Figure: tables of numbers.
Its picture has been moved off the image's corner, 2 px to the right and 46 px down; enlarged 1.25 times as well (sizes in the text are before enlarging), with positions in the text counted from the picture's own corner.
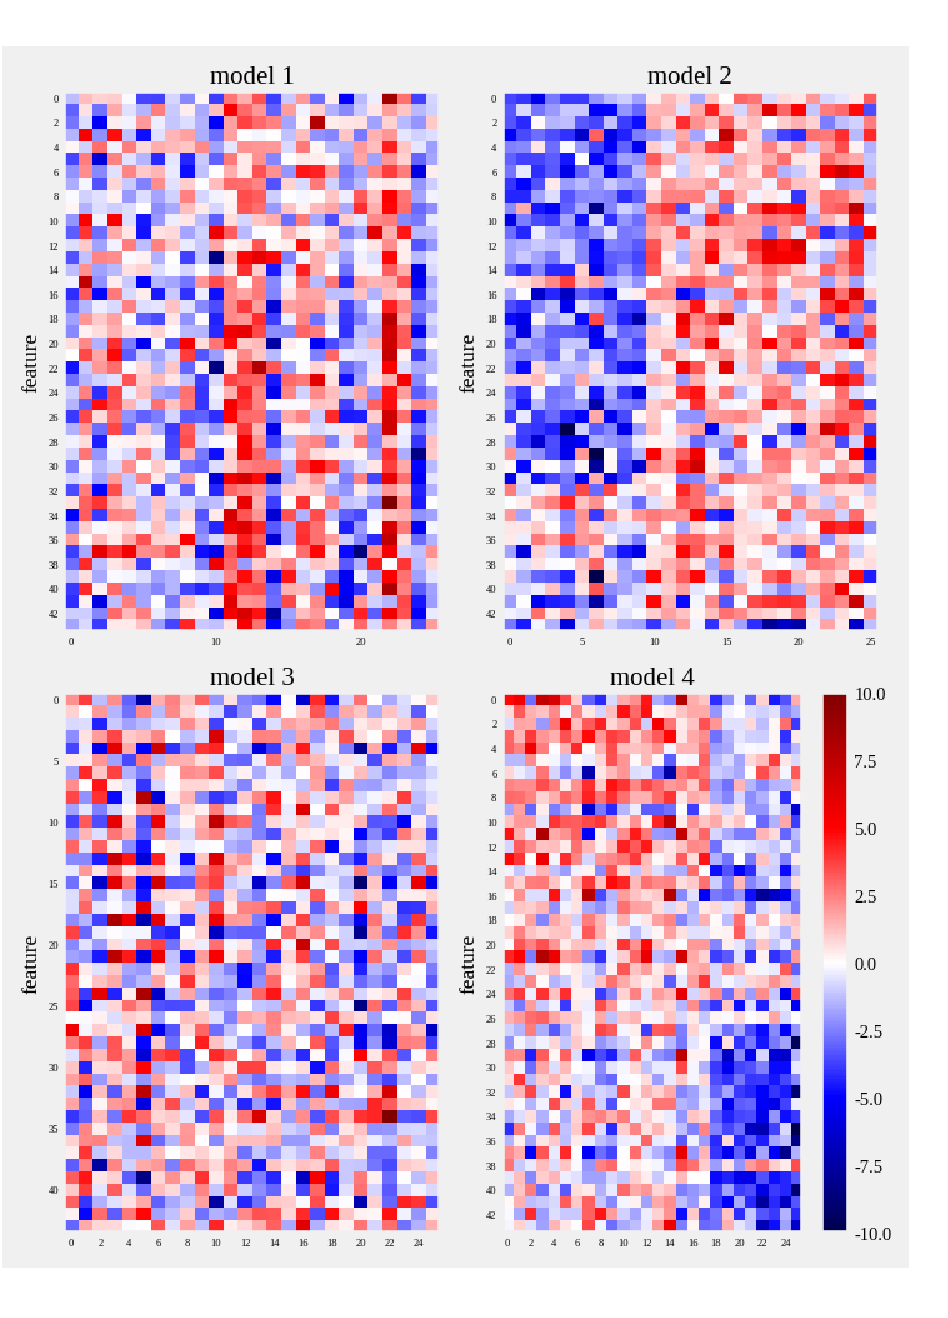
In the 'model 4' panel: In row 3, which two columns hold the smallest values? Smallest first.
24, 18
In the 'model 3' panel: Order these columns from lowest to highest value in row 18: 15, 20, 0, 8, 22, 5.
5, 20, 8, 0, 22, 15
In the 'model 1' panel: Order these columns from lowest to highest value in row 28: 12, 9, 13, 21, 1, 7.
7, 21, 9, 1, 13, 12
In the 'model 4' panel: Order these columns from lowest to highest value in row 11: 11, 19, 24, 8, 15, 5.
24, 19, 8, 5, 11, 15
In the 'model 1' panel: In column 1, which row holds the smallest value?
25
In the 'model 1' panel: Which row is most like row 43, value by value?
28
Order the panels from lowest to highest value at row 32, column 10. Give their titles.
model 1, model 3, model 2, model 4
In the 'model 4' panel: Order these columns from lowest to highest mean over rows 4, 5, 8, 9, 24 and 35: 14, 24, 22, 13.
24, 22, 14, 13
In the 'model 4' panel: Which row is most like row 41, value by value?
33
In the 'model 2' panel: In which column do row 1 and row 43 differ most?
18
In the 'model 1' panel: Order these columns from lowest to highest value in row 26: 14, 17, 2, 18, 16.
14, 17, 2, 16, 18
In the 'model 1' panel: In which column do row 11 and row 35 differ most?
10
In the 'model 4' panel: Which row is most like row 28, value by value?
36
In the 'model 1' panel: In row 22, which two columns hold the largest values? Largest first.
13, 22
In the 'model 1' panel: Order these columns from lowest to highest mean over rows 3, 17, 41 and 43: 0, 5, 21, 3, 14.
14, 0, 5, 21, 3
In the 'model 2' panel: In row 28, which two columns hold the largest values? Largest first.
25, 16
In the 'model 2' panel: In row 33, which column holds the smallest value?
9
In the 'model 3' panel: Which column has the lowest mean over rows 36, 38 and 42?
7
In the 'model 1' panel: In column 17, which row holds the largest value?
2
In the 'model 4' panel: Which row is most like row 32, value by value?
40
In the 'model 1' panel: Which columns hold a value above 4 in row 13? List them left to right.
12, 13, 14, 22
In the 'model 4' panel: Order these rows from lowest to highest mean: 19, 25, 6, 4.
25, 6, 19, 4
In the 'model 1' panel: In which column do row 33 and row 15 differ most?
22
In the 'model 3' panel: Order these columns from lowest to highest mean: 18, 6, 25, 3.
25, 18, 6, 3
